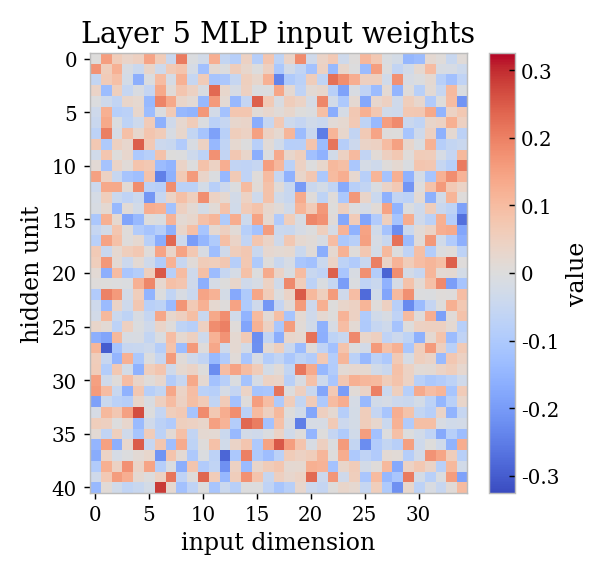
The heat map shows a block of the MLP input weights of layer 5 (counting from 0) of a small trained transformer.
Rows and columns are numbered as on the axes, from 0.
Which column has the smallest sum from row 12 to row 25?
34
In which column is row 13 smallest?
5
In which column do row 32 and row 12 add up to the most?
7
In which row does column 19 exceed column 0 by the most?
22
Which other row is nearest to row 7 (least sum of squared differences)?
18
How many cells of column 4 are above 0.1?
5
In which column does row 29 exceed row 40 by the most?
28
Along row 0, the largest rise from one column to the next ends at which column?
8
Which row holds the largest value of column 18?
21
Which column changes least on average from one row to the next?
30
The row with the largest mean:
39
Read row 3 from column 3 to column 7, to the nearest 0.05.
-0.05 0 -0.05 0.15 0
